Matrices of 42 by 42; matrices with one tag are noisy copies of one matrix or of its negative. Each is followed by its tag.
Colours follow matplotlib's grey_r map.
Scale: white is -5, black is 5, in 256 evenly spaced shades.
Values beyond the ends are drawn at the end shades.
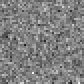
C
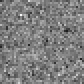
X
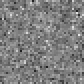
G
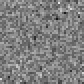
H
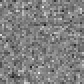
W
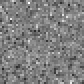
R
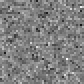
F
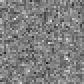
F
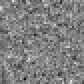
R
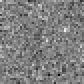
X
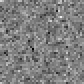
F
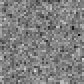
G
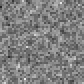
R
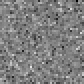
H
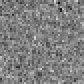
H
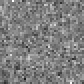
R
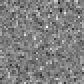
H
